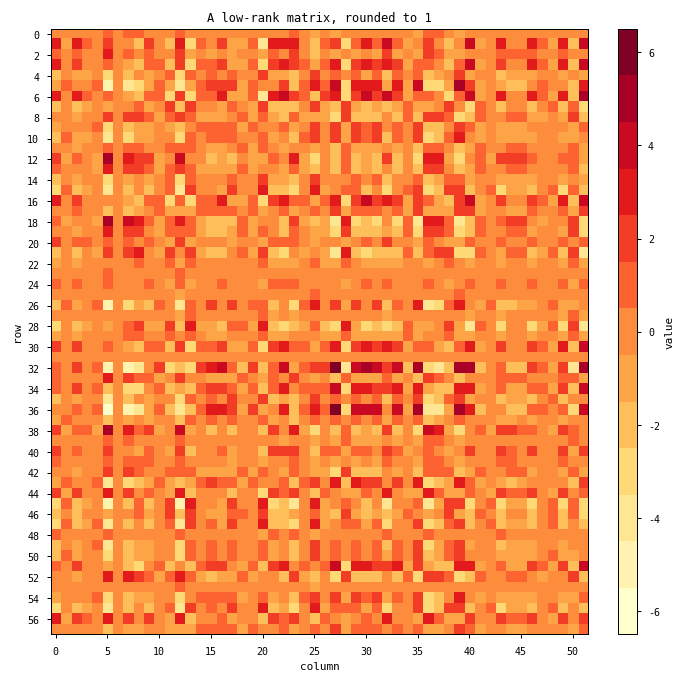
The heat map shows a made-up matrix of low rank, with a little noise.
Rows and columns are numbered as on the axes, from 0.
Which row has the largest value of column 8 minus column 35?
18
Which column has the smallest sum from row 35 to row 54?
5
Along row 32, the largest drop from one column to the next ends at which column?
28
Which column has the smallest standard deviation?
6
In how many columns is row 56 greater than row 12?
27
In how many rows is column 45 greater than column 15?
17
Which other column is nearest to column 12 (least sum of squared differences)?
36
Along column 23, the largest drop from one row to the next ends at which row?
45
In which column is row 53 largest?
12
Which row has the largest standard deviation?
32
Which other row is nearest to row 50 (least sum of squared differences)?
49
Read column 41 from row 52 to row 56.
1 0 -1 0 0
